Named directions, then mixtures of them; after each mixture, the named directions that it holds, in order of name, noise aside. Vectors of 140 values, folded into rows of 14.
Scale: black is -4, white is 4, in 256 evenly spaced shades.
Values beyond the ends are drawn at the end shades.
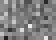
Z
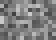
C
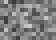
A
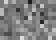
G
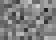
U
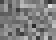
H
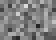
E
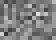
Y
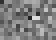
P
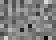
H, Z.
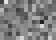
G, P.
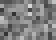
C, Y.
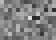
P.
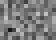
E, Y, Z.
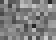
H, U.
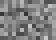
H, Z.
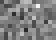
C, P, U.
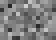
E, U.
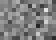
E, U, Y.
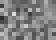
A, C.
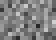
E.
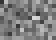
G, P.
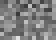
E, Y.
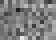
G, H.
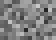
U.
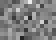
G, P, U.
